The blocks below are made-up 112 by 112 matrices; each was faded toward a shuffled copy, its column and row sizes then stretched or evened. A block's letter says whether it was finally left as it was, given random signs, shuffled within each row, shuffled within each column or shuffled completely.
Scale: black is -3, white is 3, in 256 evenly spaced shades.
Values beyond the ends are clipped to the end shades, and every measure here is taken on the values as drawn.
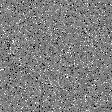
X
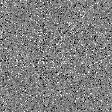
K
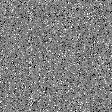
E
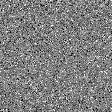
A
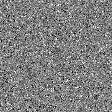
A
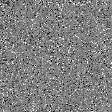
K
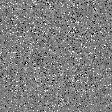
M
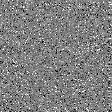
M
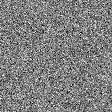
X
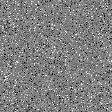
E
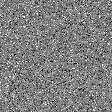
X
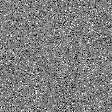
K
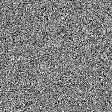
A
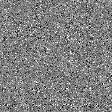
K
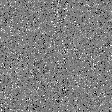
E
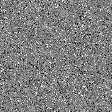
E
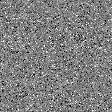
A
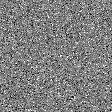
X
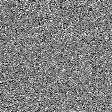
A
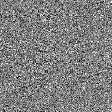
M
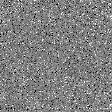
K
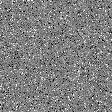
X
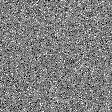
X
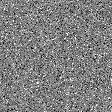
X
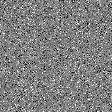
K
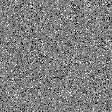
K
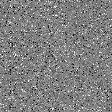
K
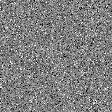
E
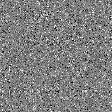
M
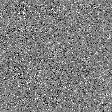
K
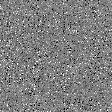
K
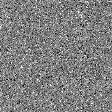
E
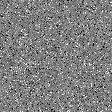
X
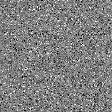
M
